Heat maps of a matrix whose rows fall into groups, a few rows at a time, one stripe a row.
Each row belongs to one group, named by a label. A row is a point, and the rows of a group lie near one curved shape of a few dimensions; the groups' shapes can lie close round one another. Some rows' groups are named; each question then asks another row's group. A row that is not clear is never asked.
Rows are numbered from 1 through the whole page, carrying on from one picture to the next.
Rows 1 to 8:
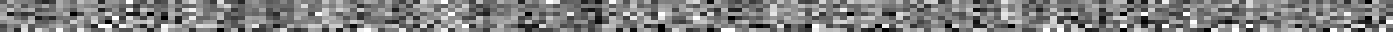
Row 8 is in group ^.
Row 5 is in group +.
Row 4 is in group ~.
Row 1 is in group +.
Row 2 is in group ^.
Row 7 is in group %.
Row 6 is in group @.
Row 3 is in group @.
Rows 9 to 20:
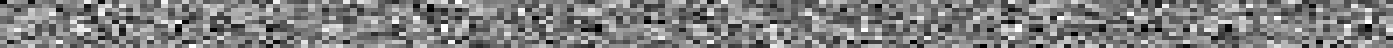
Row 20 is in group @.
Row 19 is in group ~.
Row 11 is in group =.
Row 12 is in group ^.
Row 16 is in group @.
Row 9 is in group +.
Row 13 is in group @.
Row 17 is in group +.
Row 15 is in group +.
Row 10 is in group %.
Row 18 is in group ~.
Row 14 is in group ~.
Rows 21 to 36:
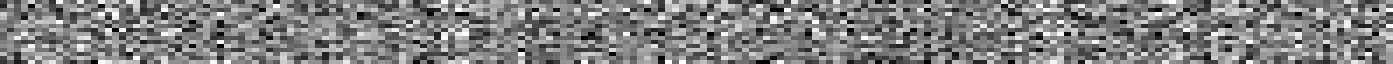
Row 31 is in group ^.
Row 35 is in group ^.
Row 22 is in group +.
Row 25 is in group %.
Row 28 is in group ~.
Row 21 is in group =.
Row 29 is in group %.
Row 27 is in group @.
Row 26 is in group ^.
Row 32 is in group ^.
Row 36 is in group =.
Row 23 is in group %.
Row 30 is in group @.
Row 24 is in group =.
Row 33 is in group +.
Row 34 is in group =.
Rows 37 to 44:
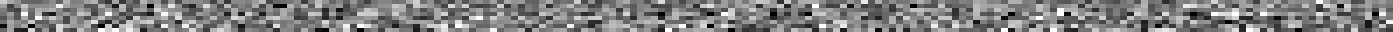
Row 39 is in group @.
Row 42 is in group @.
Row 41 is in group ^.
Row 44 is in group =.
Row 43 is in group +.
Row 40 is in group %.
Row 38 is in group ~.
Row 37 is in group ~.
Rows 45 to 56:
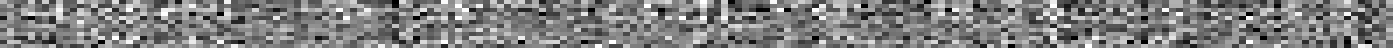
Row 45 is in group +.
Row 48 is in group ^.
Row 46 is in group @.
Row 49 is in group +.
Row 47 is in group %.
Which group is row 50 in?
+
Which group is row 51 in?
@
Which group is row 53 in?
+
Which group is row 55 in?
+
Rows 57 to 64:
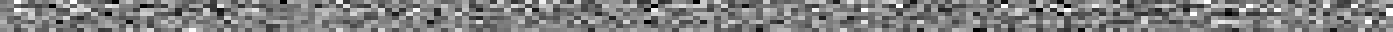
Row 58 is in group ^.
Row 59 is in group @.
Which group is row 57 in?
~
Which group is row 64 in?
@
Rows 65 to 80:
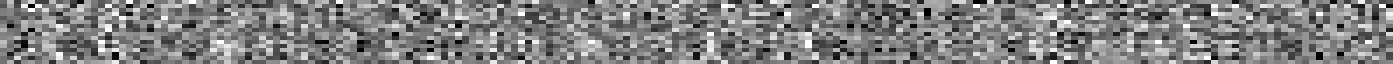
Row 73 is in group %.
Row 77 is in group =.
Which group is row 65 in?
@
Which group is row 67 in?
^
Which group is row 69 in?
%
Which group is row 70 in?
@
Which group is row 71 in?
~
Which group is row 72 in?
^
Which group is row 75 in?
=
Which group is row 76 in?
^
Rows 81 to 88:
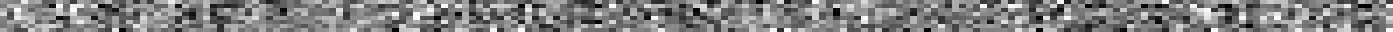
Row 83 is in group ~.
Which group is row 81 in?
%
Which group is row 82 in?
@
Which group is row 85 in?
@
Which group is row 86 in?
@
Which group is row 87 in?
^
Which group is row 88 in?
%
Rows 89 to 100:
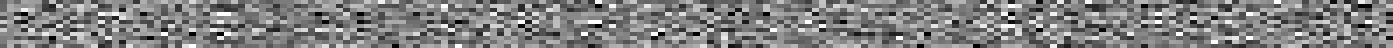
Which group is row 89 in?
@
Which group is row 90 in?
@
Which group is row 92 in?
=
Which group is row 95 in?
@
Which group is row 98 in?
^
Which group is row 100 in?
@
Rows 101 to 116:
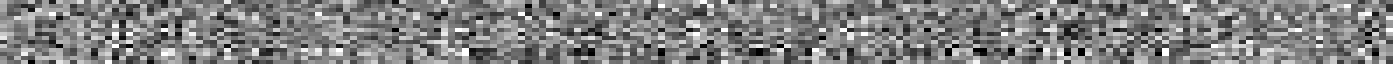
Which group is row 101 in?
+
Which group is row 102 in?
~
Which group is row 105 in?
@
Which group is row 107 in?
+
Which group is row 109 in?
+
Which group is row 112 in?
%
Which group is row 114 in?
%
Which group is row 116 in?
^
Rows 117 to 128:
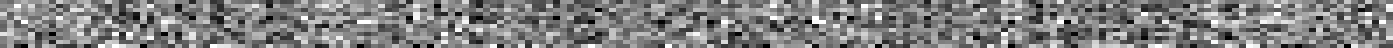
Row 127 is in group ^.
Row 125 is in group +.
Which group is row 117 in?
^
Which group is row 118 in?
@
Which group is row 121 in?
^
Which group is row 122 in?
%
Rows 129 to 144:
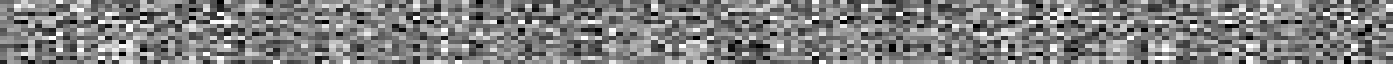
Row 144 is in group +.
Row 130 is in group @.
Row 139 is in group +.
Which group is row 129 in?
^
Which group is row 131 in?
@
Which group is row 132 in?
^
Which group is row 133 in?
^
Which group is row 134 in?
=
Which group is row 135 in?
@
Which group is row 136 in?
+
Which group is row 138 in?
^
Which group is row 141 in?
=
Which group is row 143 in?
=
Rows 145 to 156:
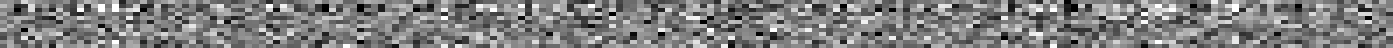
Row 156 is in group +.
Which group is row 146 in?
=
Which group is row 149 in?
+
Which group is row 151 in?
@
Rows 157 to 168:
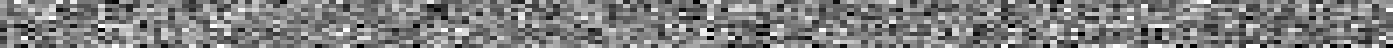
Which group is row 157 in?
~
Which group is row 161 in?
^
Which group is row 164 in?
+
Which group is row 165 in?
%
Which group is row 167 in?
@
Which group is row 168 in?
=
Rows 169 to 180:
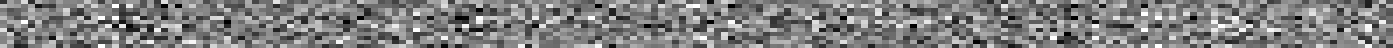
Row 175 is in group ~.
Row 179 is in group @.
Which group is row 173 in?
=
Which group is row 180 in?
=
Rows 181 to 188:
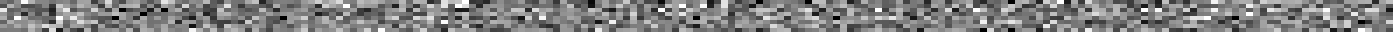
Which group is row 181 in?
%
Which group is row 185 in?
~
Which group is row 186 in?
@
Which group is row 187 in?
^
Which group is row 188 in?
@
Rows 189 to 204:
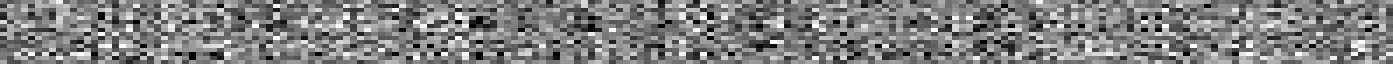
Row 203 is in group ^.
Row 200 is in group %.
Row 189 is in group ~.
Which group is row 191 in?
%
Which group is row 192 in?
+
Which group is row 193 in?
+
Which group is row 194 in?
~
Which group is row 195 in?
%
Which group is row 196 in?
+
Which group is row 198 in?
+
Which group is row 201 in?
@
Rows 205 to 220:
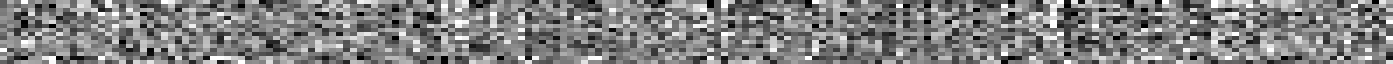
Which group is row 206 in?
^
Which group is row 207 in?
@
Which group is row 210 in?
%
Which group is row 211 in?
+
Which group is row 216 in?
%
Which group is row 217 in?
~
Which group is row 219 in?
=
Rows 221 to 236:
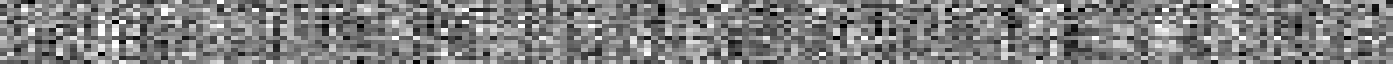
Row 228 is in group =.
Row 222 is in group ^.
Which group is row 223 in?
%
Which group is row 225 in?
=
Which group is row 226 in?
~
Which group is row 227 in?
=
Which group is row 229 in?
=
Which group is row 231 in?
+
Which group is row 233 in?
=
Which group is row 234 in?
@
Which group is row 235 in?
%
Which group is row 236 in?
%
